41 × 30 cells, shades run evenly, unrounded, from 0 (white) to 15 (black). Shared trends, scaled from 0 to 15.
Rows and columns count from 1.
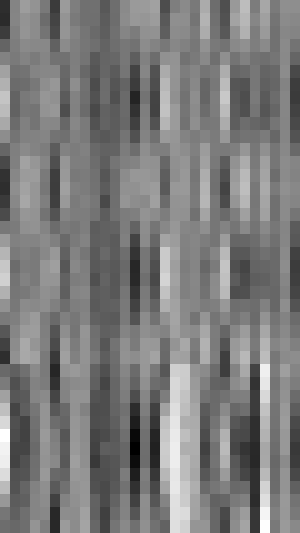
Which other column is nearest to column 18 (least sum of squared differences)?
19
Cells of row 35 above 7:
19
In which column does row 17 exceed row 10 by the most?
1
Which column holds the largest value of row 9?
14
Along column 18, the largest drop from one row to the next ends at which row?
29
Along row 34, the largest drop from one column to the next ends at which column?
17
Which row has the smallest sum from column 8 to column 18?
28
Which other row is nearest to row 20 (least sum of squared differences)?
23
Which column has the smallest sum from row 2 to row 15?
18
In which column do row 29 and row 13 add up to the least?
27
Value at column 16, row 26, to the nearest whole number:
7
